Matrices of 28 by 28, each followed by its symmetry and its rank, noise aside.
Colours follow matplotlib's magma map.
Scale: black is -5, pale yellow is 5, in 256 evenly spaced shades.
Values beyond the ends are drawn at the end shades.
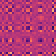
symmetric, rank one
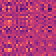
antisymmetric, rank two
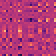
antisymmetric, rank two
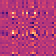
no symmetry, rank two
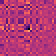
symmetric, rank two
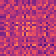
symmetric, rank two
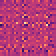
no symmetry, rank three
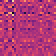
no symmetry, rank two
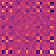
symmetric, rank one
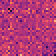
symmetric, rank three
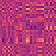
no symmetry, rank three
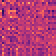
no symmetry, rank three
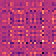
antisymmetric, rank two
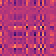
no symmetry, rank one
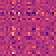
antisymmetric, rank two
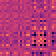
symmetric, rank two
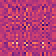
no symmetry, rank three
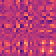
no symmetry, rank three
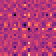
symmetric, rank two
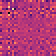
antisymmetric, rank two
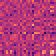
symmetric, rank two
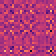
symmetric, rank two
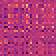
antisymmetric, rank two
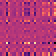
no symmetry, rank one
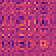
symmetric, rank three
